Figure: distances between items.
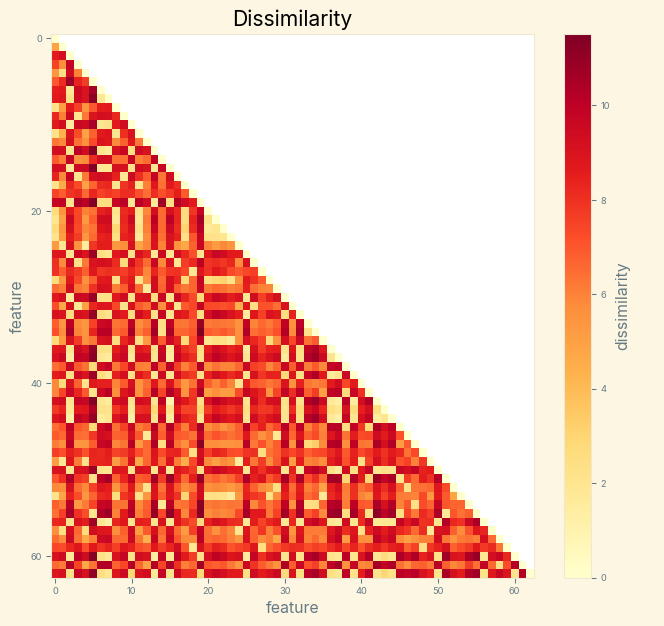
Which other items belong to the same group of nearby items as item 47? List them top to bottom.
14, 33, 34, 54
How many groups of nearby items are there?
9
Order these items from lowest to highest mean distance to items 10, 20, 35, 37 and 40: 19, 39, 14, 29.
39, 19, 29, 14
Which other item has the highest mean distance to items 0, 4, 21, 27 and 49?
19
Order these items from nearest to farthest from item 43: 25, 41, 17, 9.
25, 17, 9, 41
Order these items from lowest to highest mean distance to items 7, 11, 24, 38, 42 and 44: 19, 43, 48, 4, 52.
43, 19, 4, 52, 48
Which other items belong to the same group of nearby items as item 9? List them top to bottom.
3, 16, 26, 31
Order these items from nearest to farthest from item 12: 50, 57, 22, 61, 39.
61, 22, 57, 39, 50
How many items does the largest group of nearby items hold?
20
